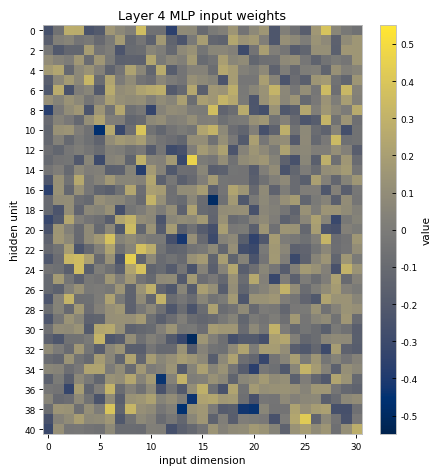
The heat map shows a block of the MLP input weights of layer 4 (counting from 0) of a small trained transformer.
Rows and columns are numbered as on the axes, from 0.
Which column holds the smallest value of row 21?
13
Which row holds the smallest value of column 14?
31
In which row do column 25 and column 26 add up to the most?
34
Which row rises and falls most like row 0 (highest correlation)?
29
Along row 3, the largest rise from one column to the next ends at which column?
10
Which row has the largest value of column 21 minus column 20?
38
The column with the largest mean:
6
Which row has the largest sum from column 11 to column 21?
7
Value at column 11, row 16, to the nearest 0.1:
0.2
